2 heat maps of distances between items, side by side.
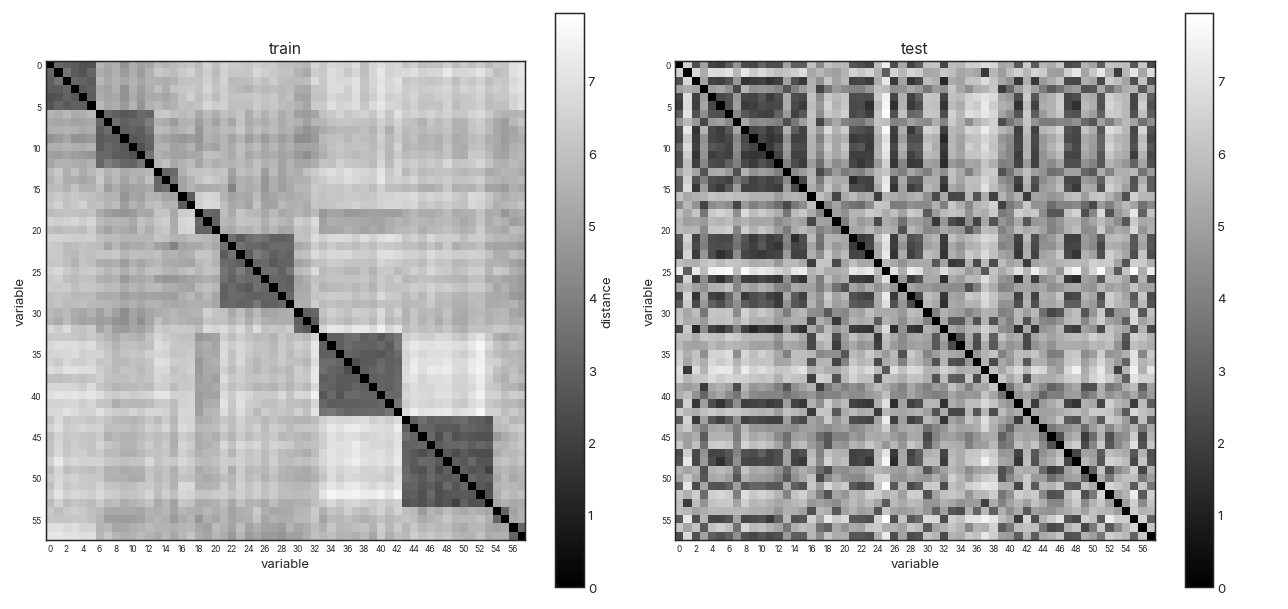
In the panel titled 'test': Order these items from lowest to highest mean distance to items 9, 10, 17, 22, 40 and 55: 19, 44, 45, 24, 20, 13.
13, 44, 45, 19, 20, 24
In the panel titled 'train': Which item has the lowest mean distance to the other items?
9
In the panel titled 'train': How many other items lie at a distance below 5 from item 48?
10
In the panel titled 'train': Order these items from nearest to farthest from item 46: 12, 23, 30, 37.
30, 12, 23, 37
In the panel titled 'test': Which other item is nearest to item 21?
14
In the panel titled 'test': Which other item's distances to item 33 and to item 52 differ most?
24
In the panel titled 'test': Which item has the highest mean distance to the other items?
25
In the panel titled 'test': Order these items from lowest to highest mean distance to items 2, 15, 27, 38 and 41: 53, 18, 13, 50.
13, 50, 53, 18
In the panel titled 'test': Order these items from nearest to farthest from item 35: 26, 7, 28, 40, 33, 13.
13, 7, 40, 33, 26, 28
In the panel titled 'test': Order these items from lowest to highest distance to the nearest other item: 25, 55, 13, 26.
26, 55, 13, 25
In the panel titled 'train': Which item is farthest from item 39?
52
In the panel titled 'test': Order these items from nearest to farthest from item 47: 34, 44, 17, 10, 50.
10, 17, 44, 50, 34
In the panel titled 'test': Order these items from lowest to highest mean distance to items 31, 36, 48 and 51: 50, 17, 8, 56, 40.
8, 40, 17, 50, 56
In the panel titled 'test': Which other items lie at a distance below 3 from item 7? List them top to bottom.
3, 13, 17, 39, 50
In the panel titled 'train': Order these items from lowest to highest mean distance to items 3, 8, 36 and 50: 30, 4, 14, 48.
4, 30, 48, 14
